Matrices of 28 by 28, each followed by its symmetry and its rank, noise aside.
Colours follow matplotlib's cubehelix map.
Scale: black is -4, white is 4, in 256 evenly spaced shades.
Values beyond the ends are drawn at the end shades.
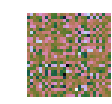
antisymmetric, rank four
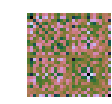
symmetric, rank three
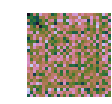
symmetric, rank four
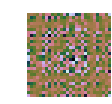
symmetric, rank three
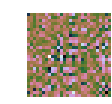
no symmetry, rank five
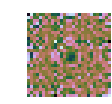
symmetric, rank three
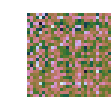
no symmetry, rank four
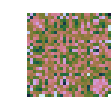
symmetric, rank five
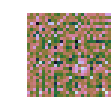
symmetric, rank five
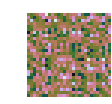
antisymmetric, rank four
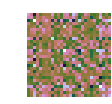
symmetric, rank three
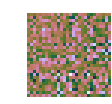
no symmetry, rank five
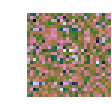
no symmetry, rank four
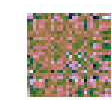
no symmetry, rank four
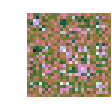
symmetric, rank five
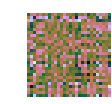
no symmetry, rank three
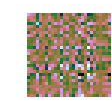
no symmetry, rank three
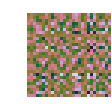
no symmetry, rank three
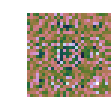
symmetric, rank four
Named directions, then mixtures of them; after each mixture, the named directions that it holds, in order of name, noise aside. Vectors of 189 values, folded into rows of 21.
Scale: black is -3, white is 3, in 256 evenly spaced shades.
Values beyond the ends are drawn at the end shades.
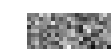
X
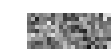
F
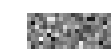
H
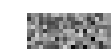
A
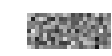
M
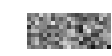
X.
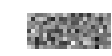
M.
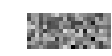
A.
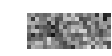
F.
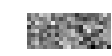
X.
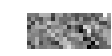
F, X.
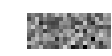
A.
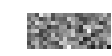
X.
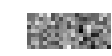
X.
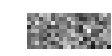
X.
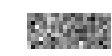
F, H.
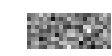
H, X.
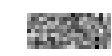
F, M.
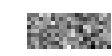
X.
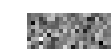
A, H.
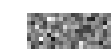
H.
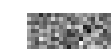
H, X.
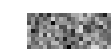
M, X.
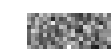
M, X.
